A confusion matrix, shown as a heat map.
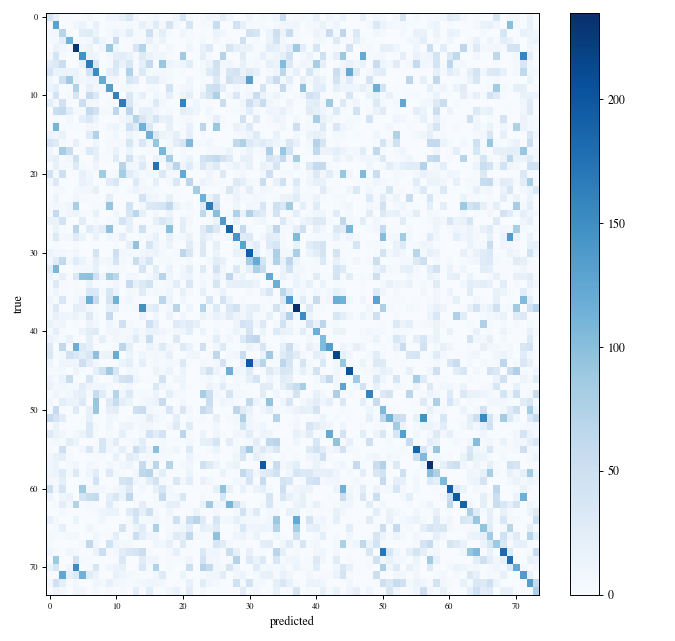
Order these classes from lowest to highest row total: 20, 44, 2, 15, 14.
15, 2, 14, 20, 44
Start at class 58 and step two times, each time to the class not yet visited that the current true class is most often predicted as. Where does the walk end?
32
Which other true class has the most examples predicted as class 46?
57
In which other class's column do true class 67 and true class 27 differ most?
45
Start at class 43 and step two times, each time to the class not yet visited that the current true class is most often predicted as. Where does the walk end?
25
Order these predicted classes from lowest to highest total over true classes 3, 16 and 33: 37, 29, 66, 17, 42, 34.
42, 37, 34, 17, 66, 29
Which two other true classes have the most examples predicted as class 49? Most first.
36, 9
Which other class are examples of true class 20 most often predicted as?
47
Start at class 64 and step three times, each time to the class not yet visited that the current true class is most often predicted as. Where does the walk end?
1
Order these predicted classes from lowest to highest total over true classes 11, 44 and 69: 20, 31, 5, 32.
31, 5, 32, 20
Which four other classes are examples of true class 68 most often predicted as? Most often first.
50, 64, 63, 34
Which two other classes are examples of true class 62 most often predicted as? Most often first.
27, 24
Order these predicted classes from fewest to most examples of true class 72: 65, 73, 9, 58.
9, 65, 58, 73
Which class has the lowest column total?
22
